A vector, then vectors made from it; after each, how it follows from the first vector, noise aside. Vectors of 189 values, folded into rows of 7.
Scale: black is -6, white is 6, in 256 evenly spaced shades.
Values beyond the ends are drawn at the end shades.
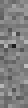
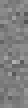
reversed, negated, shrunk.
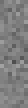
reversed, shrunk.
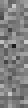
copied.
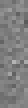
reversed, negated, shrunk.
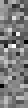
negated, scaled up.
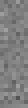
wrapped around, shrunk.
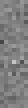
reversed, negated, shrunk.
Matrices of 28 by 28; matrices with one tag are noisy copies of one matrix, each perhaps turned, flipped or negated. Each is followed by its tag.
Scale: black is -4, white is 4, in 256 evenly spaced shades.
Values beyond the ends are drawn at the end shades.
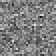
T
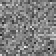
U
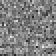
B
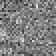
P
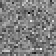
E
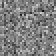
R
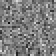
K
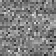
P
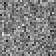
E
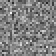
R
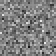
R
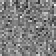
K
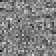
B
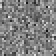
U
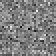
T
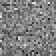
E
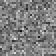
T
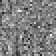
B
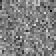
U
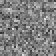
B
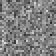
T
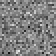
R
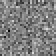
U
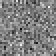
U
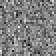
T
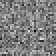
T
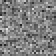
K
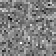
B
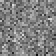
P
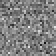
R
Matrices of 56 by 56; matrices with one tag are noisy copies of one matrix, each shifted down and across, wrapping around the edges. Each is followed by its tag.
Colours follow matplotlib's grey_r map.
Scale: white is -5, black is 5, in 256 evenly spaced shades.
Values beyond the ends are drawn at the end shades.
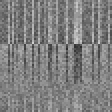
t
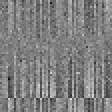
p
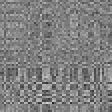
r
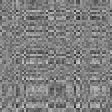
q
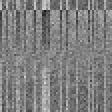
t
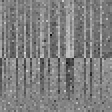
t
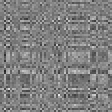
q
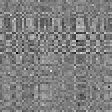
r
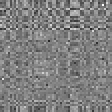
r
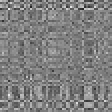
r
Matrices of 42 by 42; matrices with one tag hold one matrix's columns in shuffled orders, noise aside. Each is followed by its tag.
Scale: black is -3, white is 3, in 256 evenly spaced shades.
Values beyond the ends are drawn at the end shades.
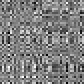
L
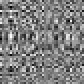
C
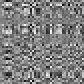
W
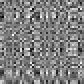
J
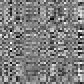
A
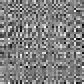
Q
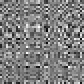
Q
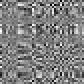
W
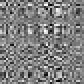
W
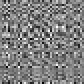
Q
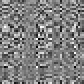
Q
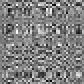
W
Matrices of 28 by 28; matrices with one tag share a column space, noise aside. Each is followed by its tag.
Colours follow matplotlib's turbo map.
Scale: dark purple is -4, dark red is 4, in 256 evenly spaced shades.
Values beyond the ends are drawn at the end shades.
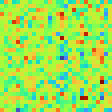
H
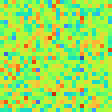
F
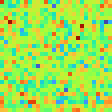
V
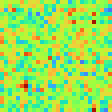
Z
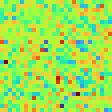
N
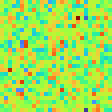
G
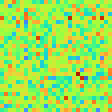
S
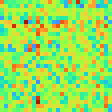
V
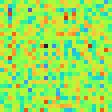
S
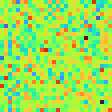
G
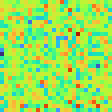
S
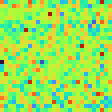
V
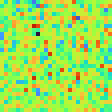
G
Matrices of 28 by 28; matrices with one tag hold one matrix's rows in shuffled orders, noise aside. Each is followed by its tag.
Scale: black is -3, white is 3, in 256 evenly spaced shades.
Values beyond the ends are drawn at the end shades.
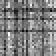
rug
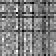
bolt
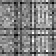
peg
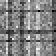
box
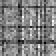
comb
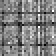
comb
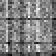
box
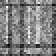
box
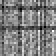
comb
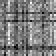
rug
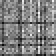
comb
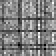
comb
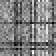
peg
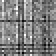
bolt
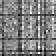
comb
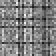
bolt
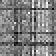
peg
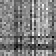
peg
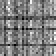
rug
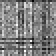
bolt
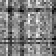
box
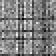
bolt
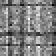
box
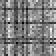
rug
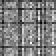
comb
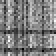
rug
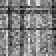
box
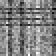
box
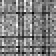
bolt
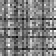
rug
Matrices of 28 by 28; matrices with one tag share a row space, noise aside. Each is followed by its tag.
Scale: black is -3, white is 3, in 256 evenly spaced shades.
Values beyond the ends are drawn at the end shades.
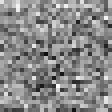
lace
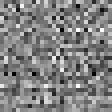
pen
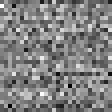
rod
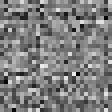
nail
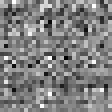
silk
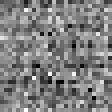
rod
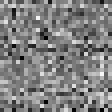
silk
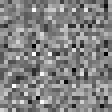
nail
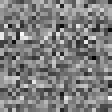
pen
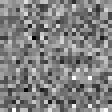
rod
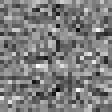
lace
